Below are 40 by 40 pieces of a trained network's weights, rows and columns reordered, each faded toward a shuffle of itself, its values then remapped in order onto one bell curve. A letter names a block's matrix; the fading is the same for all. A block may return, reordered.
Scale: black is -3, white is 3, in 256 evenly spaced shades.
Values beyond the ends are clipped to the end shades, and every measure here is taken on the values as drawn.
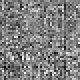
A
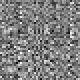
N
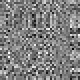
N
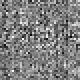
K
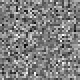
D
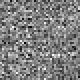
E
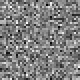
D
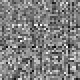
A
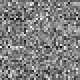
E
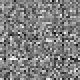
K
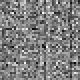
A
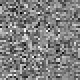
D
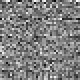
E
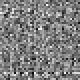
K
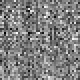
A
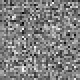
D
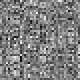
N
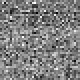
D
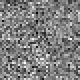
D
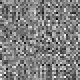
N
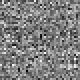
D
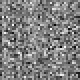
K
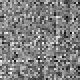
K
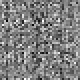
K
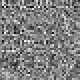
E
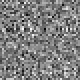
E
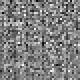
K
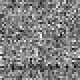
D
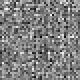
A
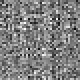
K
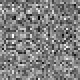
N
